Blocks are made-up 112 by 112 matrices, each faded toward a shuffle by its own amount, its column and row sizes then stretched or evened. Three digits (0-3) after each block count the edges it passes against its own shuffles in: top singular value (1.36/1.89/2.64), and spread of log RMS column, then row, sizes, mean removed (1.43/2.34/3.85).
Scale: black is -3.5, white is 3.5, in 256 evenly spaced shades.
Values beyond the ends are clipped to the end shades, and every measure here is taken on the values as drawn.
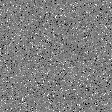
0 0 0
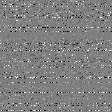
1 0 3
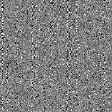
2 2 0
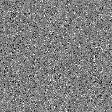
0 1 0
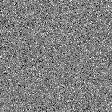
1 0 0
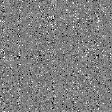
1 2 1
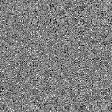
2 1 0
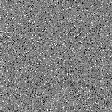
2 0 0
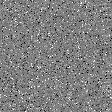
1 0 0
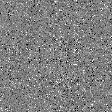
1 1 1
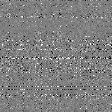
1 1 3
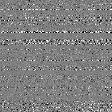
2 1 3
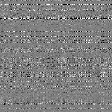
3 1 3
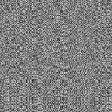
3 2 1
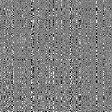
3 3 2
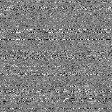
1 0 3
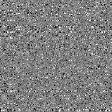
2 1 2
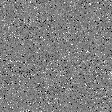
1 0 1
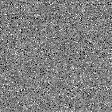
1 0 1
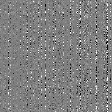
1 3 1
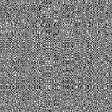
3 2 1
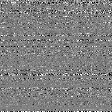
1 1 3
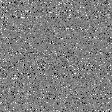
0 0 2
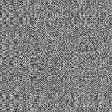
3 0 2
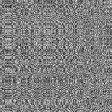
3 1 1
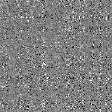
1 2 2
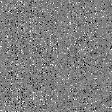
1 2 1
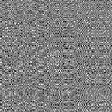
3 1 2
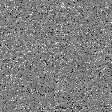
1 0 1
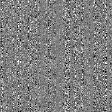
0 3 0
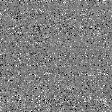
0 1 2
